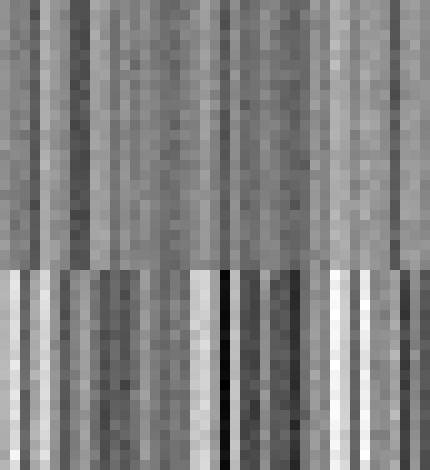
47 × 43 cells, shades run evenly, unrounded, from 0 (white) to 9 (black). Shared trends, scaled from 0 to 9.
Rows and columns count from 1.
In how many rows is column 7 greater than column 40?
20
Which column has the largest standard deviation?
2
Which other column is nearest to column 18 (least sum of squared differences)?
31
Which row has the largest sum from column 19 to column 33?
37
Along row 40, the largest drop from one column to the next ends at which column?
24
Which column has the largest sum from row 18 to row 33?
23
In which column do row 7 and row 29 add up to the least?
34
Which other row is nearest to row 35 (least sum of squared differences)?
30
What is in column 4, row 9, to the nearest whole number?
6
